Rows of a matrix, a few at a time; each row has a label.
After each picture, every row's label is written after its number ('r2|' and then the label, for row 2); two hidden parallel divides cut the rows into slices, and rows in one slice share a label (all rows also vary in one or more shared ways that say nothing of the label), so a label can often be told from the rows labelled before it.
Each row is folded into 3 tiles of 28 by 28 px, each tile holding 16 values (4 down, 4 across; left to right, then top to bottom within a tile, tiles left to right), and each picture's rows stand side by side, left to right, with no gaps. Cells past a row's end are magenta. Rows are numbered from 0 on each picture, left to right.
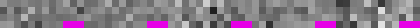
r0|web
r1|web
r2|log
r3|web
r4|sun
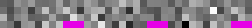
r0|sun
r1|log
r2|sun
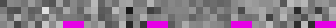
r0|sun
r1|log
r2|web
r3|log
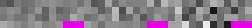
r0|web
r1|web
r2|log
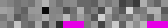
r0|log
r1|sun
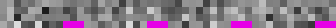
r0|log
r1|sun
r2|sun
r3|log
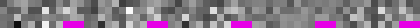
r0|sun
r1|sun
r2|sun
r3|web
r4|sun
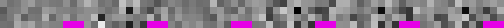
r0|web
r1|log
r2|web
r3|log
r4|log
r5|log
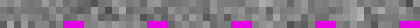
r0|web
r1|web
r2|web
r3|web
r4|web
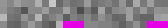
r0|web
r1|web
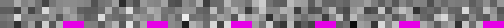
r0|sun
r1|sun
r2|sun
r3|log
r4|sun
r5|sun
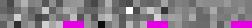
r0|sun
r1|sun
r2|web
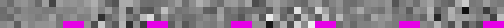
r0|web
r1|log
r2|web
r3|sun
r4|web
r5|log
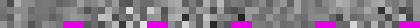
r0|web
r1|sun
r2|log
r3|web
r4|log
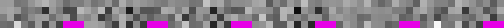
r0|log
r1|log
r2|log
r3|log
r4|web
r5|log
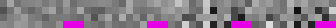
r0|web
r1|web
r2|log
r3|log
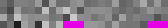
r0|sun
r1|web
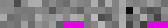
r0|web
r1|log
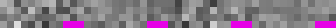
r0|log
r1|web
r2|sun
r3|web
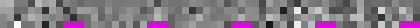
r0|log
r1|web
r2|web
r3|sun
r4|sun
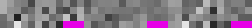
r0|log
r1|web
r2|log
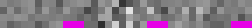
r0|web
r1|sun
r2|web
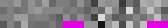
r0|web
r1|sun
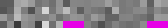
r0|sun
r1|web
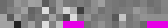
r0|sun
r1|web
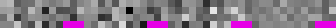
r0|log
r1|log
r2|sun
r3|web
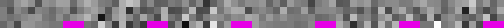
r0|web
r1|log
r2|sun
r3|web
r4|sun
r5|log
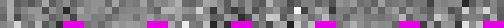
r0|log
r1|web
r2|log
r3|sun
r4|web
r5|sun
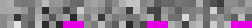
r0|log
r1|log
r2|sun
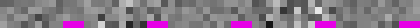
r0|web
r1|log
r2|web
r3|sun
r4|web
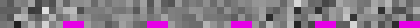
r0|sun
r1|web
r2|web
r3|log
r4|log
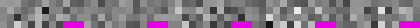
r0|log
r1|web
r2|log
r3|sun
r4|sun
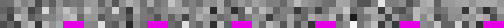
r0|sun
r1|log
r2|log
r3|log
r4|log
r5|log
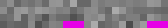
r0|web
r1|web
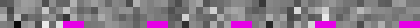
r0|sun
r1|web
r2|sun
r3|sun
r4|web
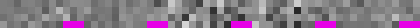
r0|web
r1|web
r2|log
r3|log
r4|web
